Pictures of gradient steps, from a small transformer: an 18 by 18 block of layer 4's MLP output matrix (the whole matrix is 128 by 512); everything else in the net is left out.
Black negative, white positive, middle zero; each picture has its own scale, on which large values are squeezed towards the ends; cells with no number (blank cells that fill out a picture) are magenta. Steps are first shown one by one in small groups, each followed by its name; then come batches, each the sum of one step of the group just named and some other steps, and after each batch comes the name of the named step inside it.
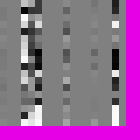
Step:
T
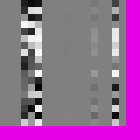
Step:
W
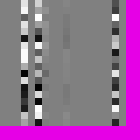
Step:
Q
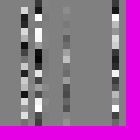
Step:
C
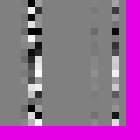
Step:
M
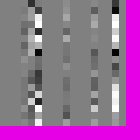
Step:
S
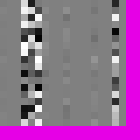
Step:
Q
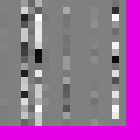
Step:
C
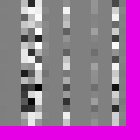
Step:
Q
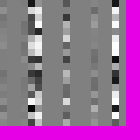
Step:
S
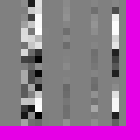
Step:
S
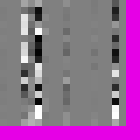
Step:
T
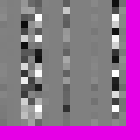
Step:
C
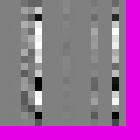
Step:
W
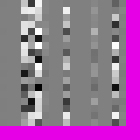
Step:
Q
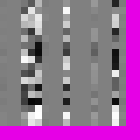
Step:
T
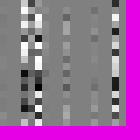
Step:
Q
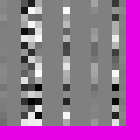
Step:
W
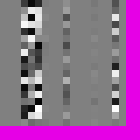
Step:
W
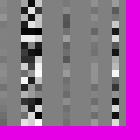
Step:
M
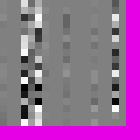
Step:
Q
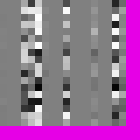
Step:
Q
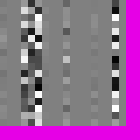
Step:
Q
